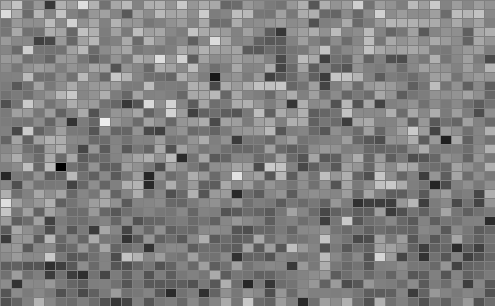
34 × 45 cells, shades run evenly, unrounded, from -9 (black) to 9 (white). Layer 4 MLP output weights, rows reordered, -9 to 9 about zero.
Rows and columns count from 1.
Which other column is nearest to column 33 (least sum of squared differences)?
12
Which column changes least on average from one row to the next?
44
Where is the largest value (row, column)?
14, 10
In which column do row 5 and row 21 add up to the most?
36
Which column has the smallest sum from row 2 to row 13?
30
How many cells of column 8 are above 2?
6
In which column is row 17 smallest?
8
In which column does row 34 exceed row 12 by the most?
35
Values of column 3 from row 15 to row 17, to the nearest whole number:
5 -2 -1
